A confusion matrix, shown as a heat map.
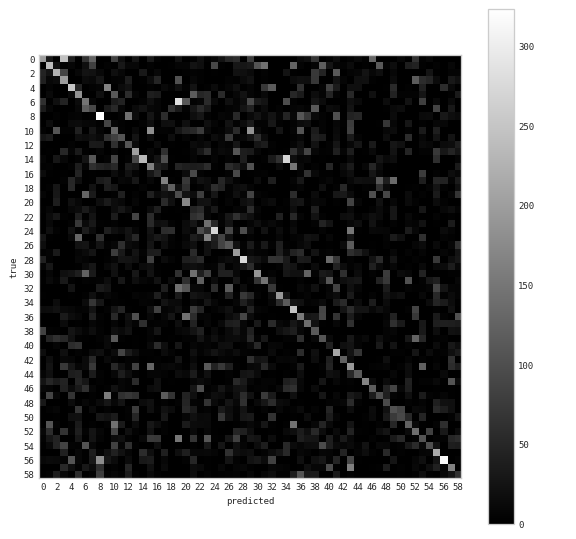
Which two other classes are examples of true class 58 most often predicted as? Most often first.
36, 8
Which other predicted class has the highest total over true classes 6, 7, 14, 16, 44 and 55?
34
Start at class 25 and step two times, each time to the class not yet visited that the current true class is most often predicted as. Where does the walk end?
5
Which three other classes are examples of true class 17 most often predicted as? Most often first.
49, 47, 20
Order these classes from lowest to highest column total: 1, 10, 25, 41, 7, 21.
25, 1, 41, 7, 21, 10
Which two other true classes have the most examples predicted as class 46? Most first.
0, 19
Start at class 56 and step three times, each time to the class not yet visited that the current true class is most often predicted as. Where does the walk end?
10
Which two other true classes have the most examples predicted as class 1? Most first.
51, 47
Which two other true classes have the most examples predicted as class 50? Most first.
49, 53
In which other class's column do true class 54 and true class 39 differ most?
6
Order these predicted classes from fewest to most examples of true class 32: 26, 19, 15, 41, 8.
15, 8, 41, 26, 19
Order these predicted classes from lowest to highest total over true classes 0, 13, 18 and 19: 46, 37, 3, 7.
37, 7, 46, 3
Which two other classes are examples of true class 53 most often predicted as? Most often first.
19, 23
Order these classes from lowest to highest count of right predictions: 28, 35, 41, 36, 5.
36, 5, 41, 35, 28
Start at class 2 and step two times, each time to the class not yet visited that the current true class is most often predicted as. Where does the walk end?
11
